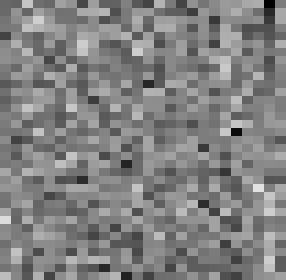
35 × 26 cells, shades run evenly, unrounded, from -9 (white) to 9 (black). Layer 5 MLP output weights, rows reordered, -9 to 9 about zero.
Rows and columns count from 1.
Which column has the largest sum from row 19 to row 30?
19
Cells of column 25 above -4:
30
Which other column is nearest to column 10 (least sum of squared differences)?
6
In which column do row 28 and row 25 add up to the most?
22
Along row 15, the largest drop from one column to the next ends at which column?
13
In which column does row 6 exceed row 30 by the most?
15
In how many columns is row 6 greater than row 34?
7
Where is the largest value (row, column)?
1, 25
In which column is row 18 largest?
2
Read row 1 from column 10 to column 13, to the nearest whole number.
2 2 0 3
